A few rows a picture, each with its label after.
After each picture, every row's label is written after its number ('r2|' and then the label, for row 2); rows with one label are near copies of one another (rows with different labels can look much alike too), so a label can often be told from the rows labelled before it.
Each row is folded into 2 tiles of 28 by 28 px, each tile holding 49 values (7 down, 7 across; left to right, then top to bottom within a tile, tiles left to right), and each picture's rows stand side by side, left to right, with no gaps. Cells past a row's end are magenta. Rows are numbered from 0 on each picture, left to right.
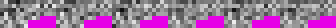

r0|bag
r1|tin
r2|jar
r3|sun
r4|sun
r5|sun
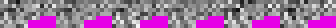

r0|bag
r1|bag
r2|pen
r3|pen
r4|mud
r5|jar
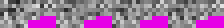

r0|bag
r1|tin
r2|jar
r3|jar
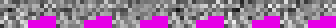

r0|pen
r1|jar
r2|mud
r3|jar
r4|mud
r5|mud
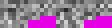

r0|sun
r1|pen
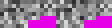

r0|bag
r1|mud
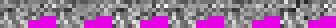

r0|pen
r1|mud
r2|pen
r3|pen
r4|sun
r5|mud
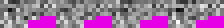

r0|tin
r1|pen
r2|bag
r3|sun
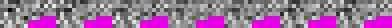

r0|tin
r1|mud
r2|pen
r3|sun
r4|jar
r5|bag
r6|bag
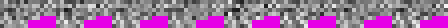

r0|jar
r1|sun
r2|pen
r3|mud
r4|bag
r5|pen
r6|tin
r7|pen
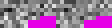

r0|pen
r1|tin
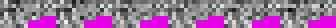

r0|bag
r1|mud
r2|bag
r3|mud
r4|pen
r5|sun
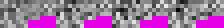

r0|mud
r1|bag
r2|jar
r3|tin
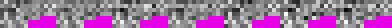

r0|mud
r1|pen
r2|sun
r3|sun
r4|mud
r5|tin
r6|sun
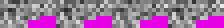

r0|sun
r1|jar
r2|pen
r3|jar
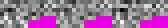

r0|pen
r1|tin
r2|sun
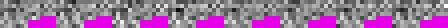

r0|bag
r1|bag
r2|mud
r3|sun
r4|sun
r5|tin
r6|jar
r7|jar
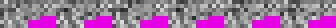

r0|mud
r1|pen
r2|mud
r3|tin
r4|bag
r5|bag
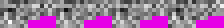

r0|sun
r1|sun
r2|sun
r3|jar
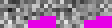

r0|tin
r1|mud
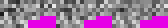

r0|bag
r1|jar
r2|pen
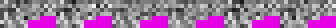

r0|mud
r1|bag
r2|pen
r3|sun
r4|bag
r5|jar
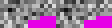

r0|tin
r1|jar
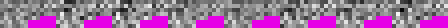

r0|pen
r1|tin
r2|bag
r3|mud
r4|sun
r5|jar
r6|sun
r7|tin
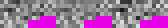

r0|tin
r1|pen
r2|tin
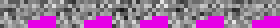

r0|jar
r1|bag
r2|jar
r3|tin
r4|sun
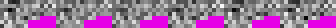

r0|tin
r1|jar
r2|jar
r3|jar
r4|tin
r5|tin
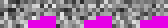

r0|bag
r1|jar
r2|pen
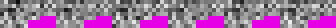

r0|bag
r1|sun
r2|jar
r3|mud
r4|bag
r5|sun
